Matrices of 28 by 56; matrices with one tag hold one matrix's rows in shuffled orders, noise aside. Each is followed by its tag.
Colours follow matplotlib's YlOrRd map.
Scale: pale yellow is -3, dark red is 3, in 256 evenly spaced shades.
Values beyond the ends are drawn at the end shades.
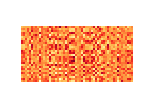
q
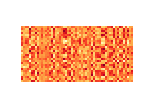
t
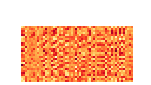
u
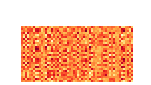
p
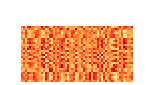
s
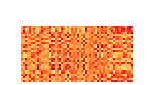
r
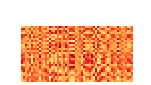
q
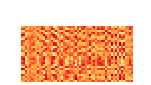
u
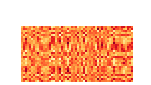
r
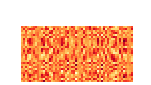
s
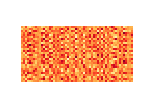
s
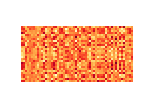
u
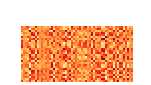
t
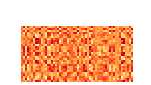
p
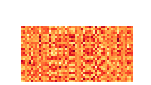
q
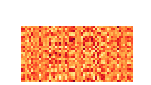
q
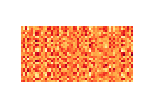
p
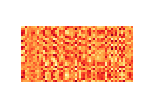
u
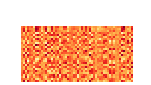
p
